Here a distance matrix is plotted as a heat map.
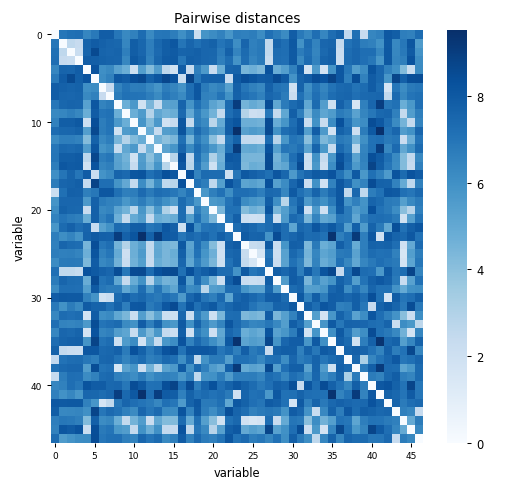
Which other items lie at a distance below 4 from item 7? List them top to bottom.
6, 30, 42
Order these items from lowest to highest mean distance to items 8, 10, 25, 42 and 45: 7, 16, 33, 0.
7, 33, 0, 16
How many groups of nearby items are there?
11
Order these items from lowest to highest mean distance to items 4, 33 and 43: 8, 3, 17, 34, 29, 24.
34, 17, 29, 24, 8, 3
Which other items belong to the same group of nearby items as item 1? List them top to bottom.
2, 3, 27, 36
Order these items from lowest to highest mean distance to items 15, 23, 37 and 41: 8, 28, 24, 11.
24, 28, 8, 11
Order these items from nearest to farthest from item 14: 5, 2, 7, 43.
43, 7, 2, 5
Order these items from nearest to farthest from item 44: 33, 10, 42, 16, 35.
10, 35, 33, 42, 16
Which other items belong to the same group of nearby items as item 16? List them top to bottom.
5, 22
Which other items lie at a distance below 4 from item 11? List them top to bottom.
8, 13, 35, 38
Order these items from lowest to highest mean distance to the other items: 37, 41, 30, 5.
37, 30, 41, 5
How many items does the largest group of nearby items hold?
9
